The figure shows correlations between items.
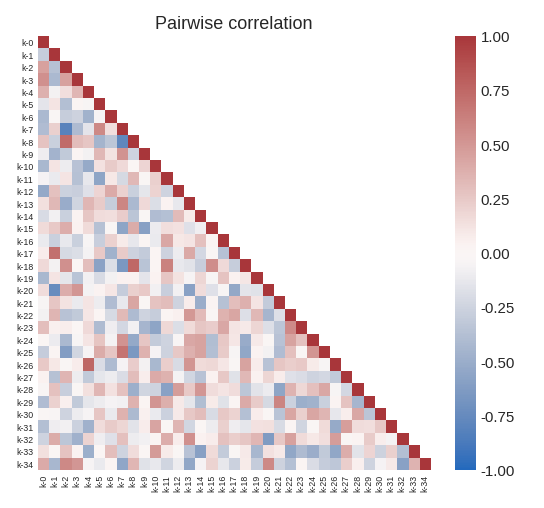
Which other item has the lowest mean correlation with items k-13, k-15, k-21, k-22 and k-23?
k-20
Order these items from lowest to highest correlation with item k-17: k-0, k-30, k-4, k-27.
k-27, k-4, k-0, k-30
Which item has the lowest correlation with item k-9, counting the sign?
k-15
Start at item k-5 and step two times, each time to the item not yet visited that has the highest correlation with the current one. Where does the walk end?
k-25
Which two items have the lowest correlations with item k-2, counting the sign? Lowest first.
k-7, k-25
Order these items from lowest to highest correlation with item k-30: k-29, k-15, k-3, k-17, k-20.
k-29, k-15, k-3, k-20, k-17
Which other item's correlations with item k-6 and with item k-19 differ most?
k-33
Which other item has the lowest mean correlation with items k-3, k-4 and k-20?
k-1
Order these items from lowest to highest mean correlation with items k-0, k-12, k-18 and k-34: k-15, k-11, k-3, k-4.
k-11, k-4, k-3, k-15
